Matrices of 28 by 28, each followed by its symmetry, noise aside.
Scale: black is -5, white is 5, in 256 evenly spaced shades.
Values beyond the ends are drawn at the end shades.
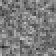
same after a half turn.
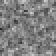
same after a half turn.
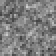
symmetric.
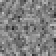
mirrored top to bottom.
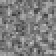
mirrored top to bottom.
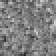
antisymmetric.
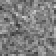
antisymmetric.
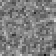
symmetric.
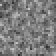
symmetric.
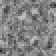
same after a half turn.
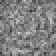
symmetric.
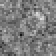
symmetric across the other diagonal.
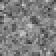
symmetric across the other diagonal.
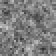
symmetric across the other diagonal.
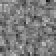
symmetric.
